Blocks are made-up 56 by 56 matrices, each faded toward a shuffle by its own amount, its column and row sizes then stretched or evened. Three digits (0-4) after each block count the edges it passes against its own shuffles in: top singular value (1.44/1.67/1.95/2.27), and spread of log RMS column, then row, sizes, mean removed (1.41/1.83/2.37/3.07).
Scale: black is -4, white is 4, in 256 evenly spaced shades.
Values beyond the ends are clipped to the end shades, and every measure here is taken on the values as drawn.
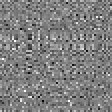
4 0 2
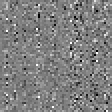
1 3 0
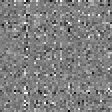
1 3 3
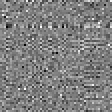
4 1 2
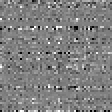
3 2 4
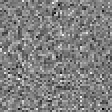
3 2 0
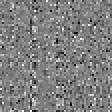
3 2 0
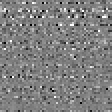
3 0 4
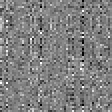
4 3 0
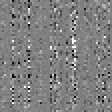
3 4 1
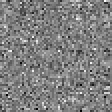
2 2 0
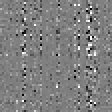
3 4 1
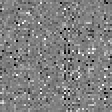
3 2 1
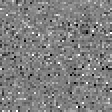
0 0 2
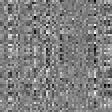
4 4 1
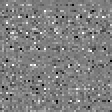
0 1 3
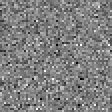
0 0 2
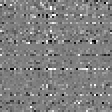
3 1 4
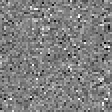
2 1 0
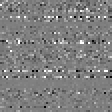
2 0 4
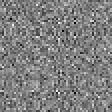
3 1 1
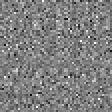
3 0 1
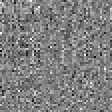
3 3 0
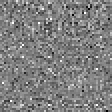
2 0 1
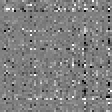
2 3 3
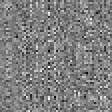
3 3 0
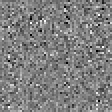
0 2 1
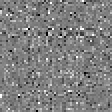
3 1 2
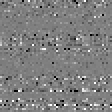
2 0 4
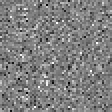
3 1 0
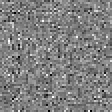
2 1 1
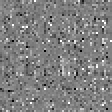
1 2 1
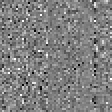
2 3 0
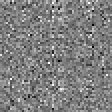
2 2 0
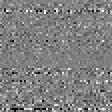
2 0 4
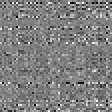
4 1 4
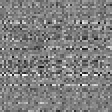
4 0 4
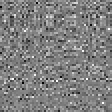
4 0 2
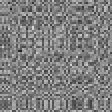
4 1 0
